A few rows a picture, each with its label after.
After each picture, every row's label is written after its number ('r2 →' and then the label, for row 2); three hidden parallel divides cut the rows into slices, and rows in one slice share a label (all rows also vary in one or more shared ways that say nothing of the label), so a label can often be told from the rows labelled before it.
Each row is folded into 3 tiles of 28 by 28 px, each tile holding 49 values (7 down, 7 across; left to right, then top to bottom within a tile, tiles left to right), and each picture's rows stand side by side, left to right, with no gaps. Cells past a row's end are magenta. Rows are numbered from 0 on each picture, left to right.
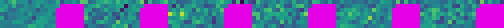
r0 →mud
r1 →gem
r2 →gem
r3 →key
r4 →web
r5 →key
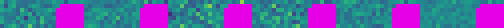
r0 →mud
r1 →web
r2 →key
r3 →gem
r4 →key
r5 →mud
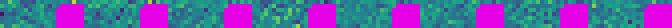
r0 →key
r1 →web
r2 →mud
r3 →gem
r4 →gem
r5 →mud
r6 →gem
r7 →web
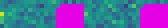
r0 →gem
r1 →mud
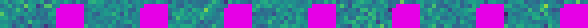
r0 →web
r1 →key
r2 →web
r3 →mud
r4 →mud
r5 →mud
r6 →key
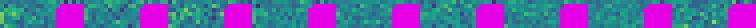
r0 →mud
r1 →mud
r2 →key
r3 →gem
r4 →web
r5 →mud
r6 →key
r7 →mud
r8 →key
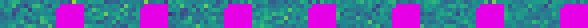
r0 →web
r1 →key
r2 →mud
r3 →web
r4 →gem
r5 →key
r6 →mud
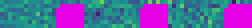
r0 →gem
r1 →key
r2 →gem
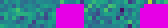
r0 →key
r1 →key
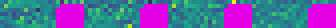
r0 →mud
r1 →mud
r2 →key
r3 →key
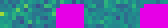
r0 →web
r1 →mud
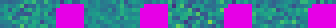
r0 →gem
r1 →mud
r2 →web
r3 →mud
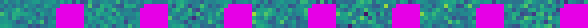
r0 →web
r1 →web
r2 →web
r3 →mud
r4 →gem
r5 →mud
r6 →gem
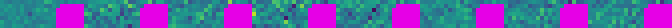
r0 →mud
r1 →key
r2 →key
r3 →gem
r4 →mud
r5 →mud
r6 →gem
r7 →gem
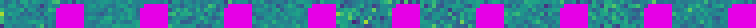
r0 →gem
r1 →mud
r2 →key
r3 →mud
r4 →mud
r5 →web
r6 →gem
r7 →web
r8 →web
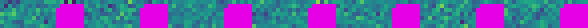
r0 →gem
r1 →gem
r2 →web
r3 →key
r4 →gem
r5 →mud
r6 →mud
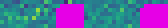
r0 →gem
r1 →mud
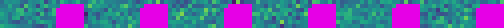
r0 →key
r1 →key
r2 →gem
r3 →key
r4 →gem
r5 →gem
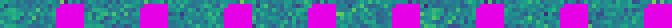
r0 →web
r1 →key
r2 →web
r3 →gem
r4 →mud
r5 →mud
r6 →gem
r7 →key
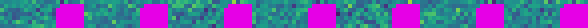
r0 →gem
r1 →web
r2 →key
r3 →gem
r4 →key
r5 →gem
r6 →key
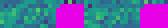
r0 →gem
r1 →web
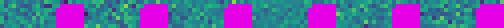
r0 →gem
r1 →key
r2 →web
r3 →mud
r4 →web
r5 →gem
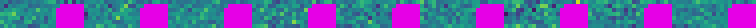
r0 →mud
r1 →web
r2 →mud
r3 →key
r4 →gem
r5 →gem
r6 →key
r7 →key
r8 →gem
